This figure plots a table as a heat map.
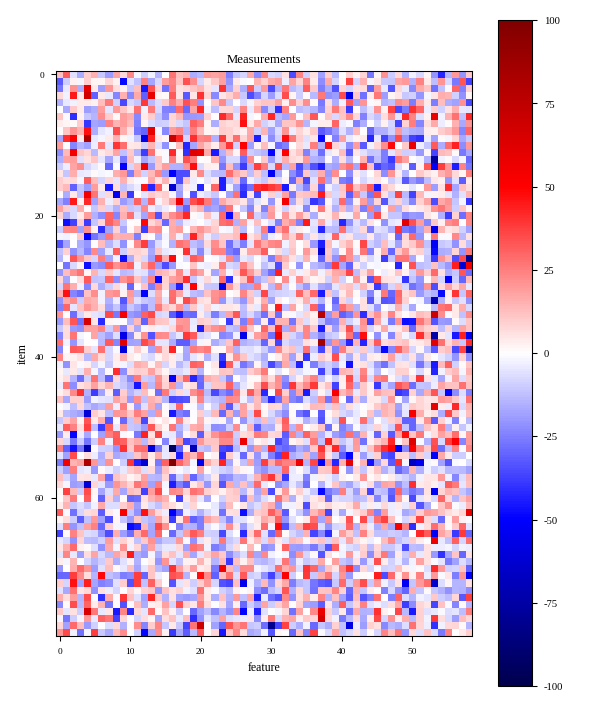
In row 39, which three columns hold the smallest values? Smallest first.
58, 9, 46
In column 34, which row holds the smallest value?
41
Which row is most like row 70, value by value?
28
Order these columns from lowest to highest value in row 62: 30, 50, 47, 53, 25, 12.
50, 47, 25, 53, 30, 12
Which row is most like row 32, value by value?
12
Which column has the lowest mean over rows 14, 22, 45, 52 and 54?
30
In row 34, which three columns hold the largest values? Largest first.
37, 53, 9
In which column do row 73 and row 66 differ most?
53
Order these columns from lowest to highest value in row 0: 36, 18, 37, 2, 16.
37, 2, 36, 18, 16
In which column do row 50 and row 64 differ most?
32
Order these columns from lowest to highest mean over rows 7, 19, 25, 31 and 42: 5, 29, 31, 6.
6, 31, 5, 29
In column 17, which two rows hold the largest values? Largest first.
18, 9
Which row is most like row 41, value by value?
54
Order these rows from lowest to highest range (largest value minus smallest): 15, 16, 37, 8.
15, 8, 16, 37
